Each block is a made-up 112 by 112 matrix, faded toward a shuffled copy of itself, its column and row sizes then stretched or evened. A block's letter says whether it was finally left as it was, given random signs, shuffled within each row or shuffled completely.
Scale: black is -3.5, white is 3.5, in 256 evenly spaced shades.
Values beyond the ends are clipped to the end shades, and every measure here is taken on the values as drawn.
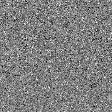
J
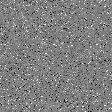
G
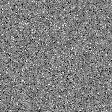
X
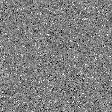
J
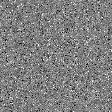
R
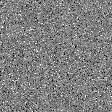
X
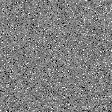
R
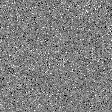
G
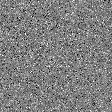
X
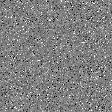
J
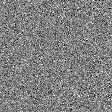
J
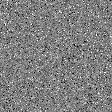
X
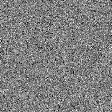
R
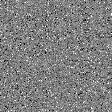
R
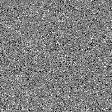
R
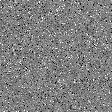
X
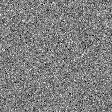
G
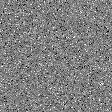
X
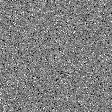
X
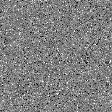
R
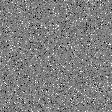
G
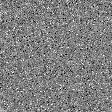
G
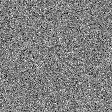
X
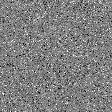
G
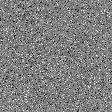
X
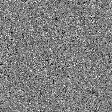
J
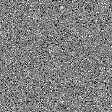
R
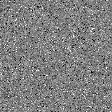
J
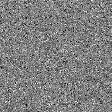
R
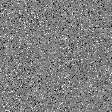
J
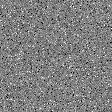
X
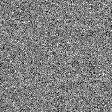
R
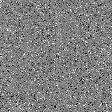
R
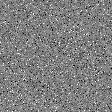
X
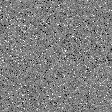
G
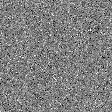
X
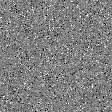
X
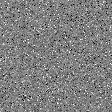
G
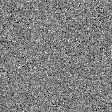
G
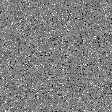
J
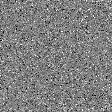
J
